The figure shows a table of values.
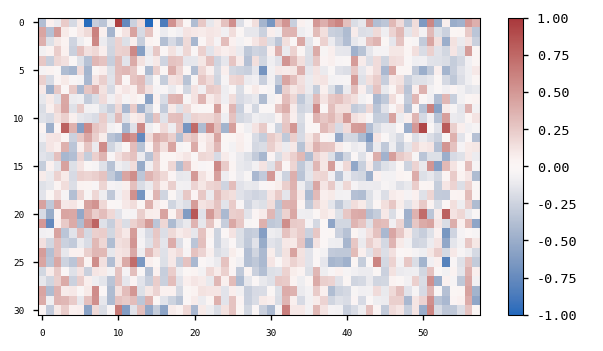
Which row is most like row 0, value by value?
30
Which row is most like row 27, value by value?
9
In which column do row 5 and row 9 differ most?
51
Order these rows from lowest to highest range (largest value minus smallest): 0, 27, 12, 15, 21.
27, 15, 12, 21, 0
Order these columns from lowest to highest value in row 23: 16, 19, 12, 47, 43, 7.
16, 19, 47, 43, 7, 12
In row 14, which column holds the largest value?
46
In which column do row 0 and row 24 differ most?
14
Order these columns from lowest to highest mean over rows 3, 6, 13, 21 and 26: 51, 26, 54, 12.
26, 54, 51, 12
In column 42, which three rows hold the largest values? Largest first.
11, 20, 21
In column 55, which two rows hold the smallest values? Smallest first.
0, 27
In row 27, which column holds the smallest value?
52
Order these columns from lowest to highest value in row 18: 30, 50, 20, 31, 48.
50, 48, 20, 30, 31
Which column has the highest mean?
12
